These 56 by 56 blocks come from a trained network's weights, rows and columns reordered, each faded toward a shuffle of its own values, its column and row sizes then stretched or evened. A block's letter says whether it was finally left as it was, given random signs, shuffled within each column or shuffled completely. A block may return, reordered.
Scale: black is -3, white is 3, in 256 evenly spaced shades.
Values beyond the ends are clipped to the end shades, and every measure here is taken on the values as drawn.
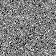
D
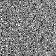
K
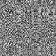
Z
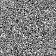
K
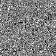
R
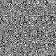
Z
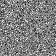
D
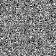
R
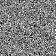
K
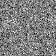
D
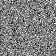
D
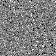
K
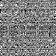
Z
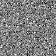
R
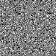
R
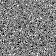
D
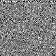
Z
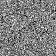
D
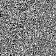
K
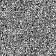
K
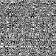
Z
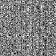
Z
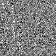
R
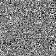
R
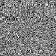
Z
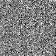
R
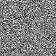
R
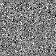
R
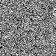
D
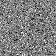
D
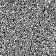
K
